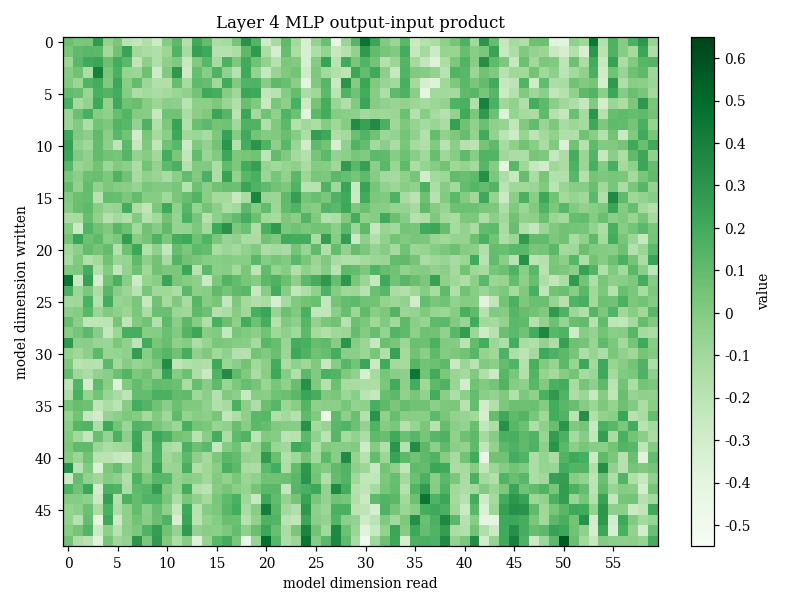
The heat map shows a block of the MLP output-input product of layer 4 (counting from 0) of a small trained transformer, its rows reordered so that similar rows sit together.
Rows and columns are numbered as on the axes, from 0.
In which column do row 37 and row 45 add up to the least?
42
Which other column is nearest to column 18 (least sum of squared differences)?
34
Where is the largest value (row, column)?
48, 50
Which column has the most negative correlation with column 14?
37
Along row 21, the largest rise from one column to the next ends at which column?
46
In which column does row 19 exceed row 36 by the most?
26
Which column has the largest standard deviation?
24
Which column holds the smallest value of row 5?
36
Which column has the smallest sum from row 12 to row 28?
44
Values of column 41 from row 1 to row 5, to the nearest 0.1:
0 0 -0.1 0 0.1
